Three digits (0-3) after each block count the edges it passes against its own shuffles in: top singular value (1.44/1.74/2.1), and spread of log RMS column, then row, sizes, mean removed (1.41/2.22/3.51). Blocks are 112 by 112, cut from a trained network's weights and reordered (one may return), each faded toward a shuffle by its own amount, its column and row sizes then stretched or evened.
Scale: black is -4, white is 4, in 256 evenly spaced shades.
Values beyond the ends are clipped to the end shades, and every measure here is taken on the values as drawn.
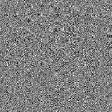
2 2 1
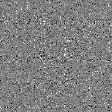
2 2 1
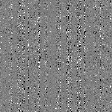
0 3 1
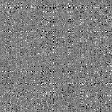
3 2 2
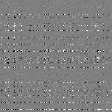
2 2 3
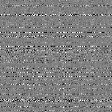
3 1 3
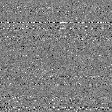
3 0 2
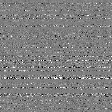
1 0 3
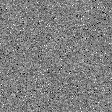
0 0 0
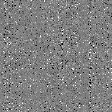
0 2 1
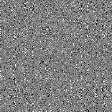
1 2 1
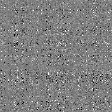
0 2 2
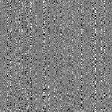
3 3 0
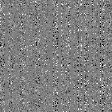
0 3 1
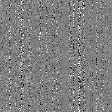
0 3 0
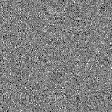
3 1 0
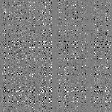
3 3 2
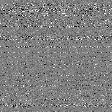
0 0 3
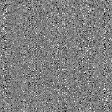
3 2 0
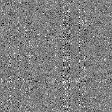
1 2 1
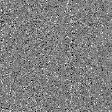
0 2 0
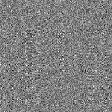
2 1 1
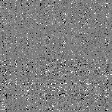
1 2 2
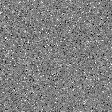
1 0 0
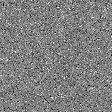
1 0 0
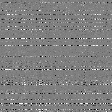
3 1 3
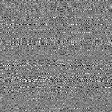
3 0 3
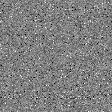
0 0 1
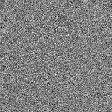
2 0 1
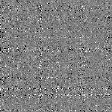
1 2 2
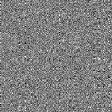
3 2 1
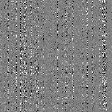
3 3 1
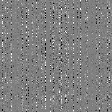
3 3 1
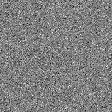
2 0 0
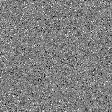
0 0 0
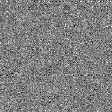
2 0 1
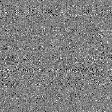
2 1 2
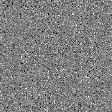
0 1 1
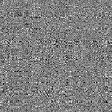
3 1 2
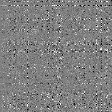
2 2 2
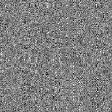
2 2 0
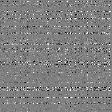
2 2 3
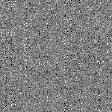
0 2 0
